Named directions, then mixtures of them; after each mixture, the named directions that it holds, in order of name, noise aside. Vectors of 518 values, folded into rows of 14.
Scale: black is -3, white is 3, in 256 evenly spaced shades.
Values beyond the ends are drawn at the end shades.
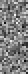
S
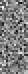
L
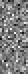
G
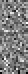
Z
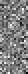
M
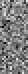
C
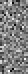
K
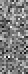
C, M, S.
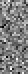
C.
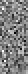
G, L.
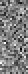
C, L, M.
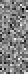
M.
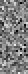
L.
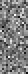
C, M, S.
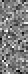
G, Z.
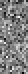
C, S.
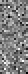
M, Z.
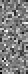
G, Z.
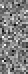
G, K, S.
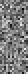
C, M.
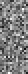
C, G, M.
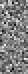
K, M, S.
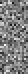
K, L, M.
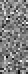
C, L, Z.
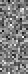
G, L, M.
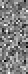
G, S.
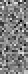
L.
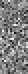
G, S.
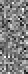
C, M.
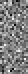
K.
